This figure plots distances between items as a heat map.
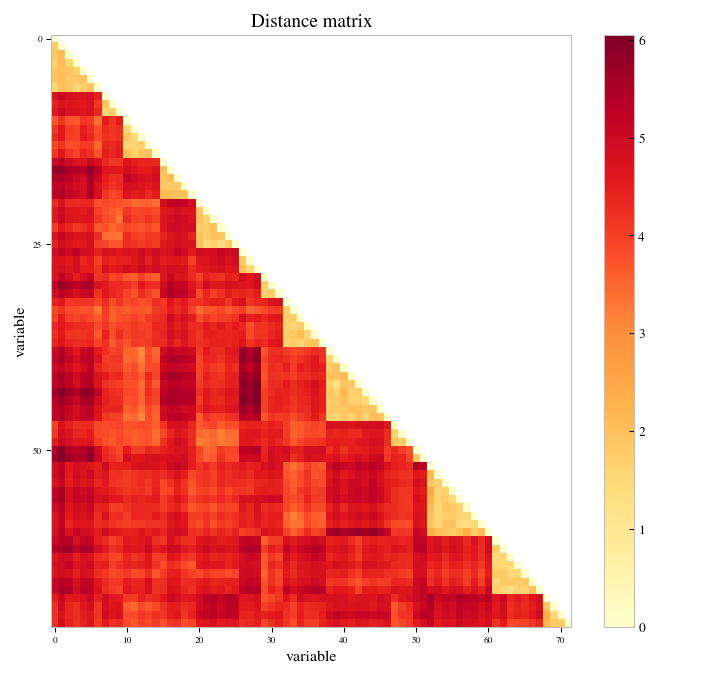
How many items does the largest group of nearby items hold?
9
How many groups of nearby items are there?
14
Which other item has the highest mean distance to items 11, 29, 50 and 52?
1
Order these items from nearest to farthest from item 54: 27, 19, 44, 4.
19, 27, 4, 44
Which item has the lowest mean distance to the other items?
33
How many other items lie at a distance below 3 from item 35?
5
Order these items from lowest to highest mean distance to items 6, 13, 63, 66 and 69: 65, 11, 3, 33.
65, 11, 3, 33
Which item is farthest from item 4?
43
